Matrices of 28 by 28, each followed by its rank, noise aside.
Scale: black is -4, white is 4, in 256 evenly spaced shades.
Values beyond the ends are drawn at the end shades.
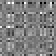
two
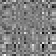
two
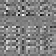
three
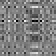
two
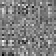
four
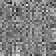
four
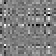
two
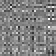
three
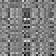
two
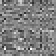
four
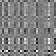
one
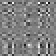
two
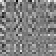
two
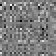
four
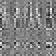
two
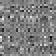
four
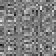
four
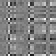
one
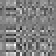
two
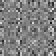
three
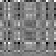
one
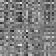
three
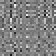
three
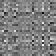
three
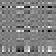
one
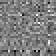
four
